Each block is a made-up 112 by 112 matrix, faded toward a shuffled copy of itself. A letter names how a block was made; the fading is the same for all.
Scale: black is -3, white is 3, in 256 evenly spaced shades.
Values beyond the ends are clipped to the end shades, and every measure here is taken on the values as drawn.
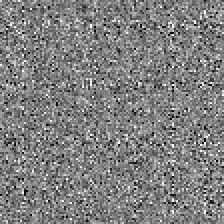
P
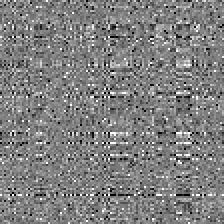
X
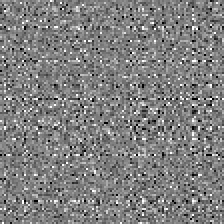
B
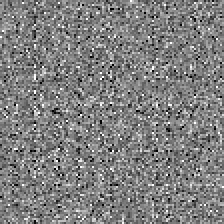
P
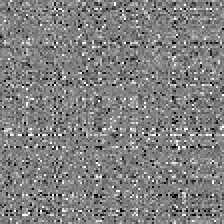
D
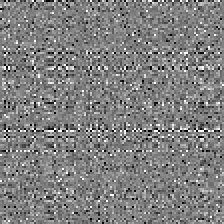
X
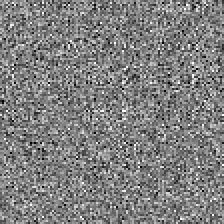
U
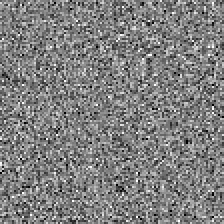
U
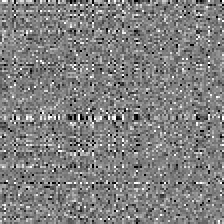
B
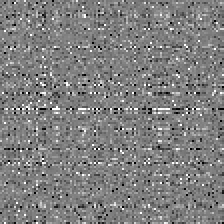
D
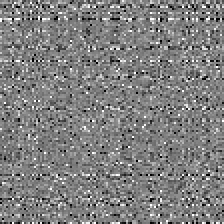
X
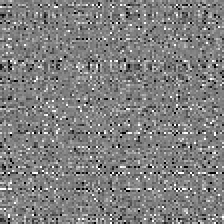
D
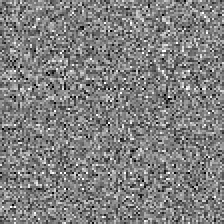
U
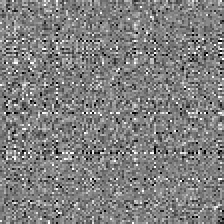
B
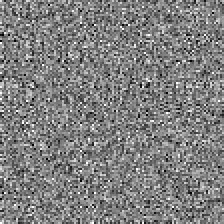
U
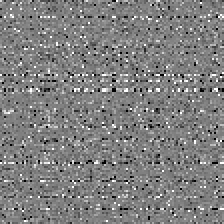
D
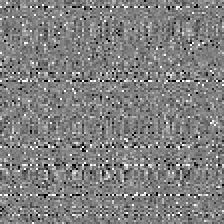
X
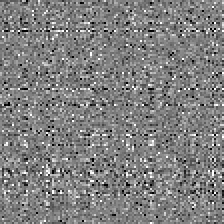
B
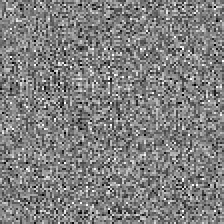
U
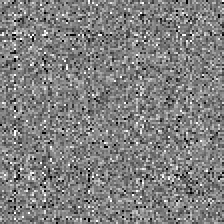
P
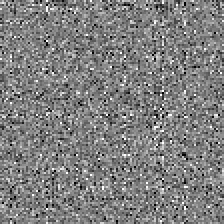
P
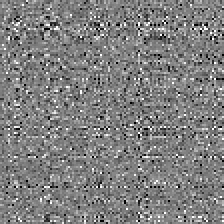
D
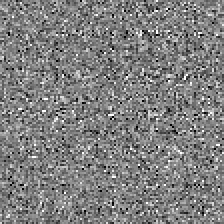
P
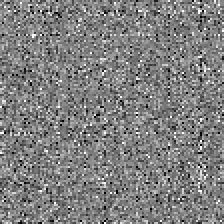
P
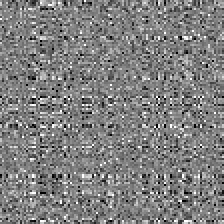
X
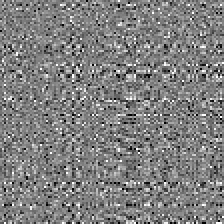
X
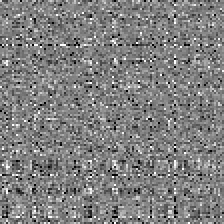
B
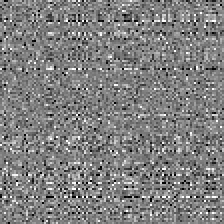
X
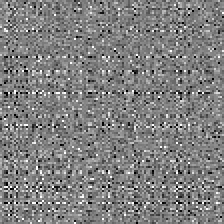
X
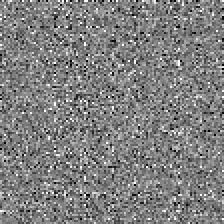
P
